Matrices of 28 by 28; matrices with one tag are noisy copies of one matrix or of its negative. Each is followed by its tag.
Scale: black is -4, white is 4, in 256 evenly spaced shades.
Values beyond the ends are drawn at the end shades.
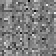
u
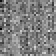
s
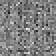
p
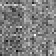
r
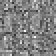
u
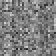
u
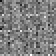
s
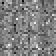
u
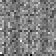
s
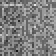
r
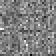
s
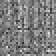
p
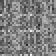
s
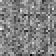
s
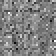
u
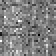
r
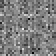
s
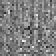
p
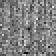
p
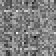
u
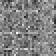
u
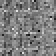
u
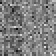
r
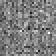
p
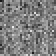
s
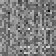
p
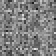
u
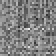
p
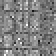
u
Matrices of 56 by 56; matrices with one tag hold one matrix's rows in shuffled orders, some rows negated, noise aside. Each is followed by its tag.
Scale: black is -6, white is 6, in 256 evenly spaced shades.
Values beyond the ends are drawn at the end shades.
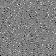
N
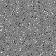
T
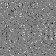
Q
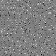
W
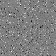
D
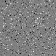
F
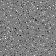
F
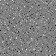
N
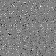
D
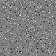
F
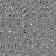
D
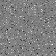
Q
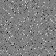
Q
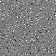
N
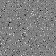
D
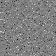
T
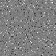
Q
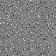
N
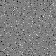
T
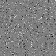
Q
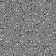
T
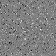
D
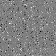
D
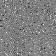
T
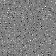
W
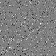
D
